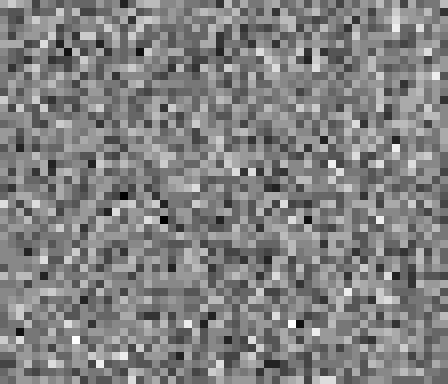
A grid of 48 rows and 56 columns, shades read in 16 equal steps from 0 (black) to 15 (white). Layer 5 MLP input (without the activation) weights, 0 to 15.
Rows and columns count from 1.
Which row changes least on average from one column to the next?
30
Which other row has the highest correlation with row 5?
11
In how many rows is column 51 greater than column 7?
22
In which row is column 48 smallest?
34
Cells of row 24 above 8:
15
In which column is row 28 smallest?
21
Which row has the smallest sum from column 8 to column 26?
25
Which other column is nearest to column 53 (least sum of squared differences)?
55
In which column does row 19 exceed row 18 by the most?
50
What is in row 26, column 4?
9
